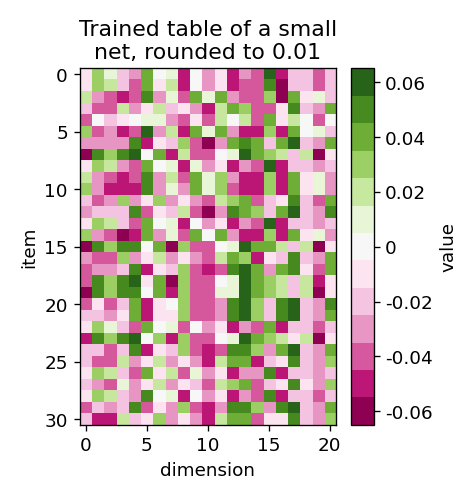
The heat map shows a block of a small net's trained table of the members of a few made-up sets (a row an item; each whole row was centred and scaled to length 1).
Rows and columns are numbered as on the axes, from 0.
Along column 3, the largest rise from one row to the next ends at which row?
15
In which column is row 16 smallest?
14
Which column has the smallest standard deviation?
18
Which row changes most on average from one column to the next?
5
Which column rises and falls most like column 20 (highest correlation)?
12
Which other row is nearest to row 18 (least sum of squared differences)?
23
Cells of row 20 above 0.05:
2
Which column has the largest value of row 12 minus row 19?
17
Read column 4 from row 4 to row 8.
0 -0.04 0.05 0.06 -0.04
